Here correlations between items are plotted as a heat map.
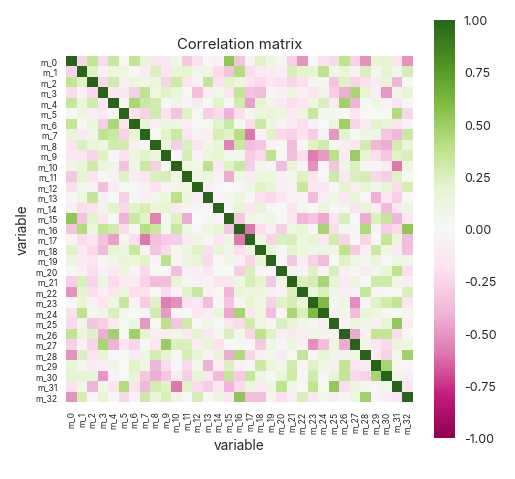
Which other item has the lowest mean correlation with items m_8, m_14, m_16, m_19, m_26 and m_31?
m_17
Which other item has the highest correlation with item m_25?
m_31
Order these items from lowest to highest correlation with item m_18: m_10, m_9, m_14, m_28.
m_9, m_28, m_10, m_14
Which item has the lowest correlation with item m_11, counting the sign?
m_15
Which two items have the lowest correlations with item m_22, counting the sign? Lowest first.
m_0, m_15
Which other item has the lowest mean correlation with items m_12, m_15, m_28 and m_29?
m_8
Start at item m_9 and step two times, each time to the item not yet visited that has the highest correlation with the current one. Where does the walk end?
m_3
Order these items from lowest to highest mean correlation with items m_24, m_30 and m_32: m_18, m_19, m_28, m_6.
m_19, m_18, m_6, m_28
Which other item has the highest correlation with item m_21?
m_24
